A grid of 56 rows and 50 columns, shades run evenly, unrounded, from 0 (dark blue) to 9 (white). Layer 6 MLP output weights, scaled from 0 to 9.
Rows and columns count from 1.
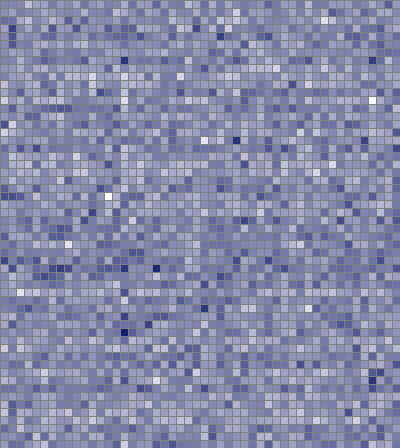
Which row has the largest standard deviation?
25
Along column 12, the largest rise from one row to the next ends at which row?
43
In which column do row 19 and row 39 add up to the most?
39
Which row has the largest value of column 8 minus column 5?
15
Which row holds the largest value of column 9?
31
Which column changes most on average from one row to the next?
16
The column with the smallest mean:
50
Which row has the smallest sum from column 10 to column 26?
34
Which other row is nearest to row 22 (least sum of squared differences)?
53
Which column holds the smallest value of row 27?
12
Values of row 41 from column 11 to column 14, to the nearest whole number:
4 5 4 5
